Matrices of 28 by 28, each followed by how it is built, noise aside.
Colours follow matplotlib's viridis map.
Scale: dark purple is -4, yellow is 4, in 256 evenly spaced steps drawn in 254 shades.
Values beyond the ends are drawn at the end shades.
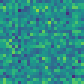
blocks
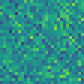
Toeplitz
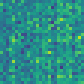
blocks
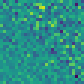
upper triangular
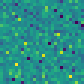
sparse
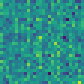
blocks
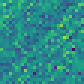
Hankel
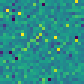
sparse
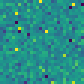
sparse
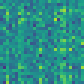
blocks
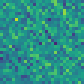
Toeplitz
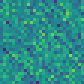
Toeplitz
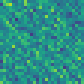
Toeplitz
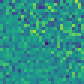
upper triangular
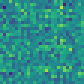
blocks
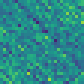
Toeplitz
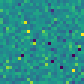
sparse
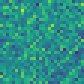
Hankel
